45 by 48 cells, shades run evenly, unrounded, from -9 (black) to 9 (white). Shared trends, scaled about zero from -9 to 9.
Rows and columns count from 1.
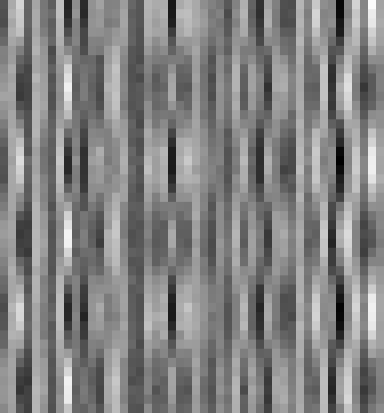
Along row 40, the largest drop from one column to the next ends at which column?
42
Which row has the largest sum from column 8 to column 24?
18
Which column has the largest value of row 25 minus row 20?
9
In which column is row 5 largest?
47
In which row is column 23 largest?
2
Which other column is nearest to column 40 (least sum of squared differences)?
24
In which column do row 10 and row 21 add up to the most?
44
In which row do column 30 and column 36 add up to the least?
19
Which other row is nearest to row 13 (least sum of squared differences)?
7
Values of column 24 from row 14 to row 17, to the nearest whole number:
1 2 3 4
